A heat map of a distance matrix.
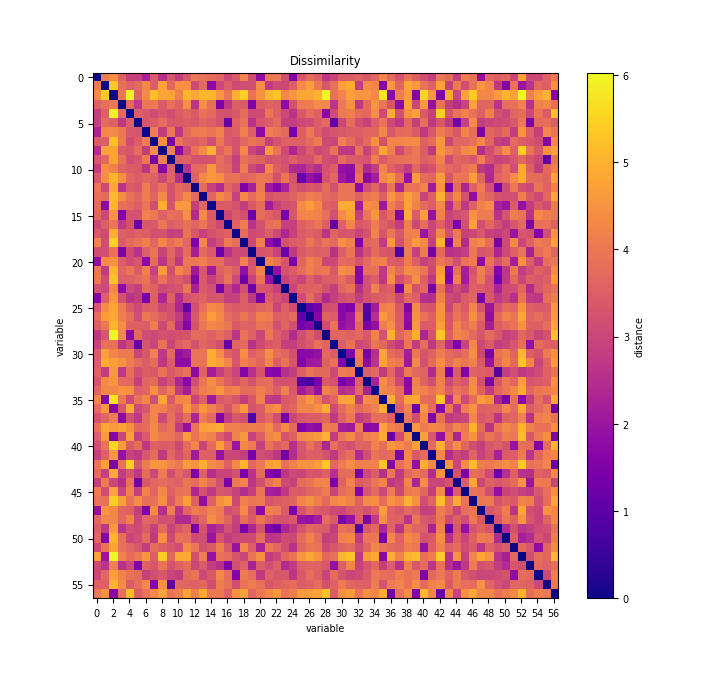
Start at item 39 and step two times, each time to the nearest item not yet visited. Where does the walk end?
56
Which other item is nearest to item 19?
37
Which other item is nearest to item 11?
25
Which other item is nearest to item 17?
54
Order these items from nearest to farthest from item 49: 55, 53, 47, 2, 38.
53, 55, 47, 38, 2
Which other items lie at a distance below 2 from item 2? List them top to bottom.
36, 39, 42, 56
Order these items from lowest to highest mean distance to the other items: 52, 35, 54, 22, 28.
22, 54, 28, 35, 52
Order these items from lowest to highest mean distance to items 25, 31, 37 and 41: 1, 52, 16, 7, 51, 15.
15, 16, 51, 7, 1, 52
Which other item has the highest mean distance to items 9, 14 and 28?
2
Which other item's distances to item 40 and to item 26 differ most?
33
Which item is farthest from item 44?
46
